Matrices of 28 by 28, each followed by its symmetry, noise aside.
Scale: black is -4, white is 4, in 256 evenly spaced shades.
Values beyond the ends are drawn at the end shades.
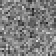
symmetric across the other diagonal.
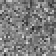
symmetric across the other diagonal.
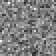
no symmetry.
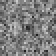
mirrored top to bottom.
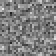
mirrored top to bottom.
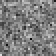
antisymmetric.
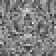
mirrored left to right.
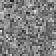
no symmetry.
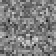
mirrored left to right.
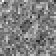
symmetric.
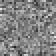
same after a half turn.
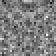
mirrored left to right.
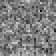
mirrored left to right.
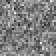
same after a half turn.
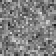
symmetric.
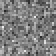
mirrored top to bottom.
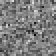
no symmetry.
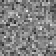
no symmetry.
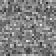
mirrored left to right.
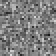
antisymmetric.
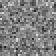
mirrored left to right.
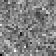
symmetric across the other diagonal.
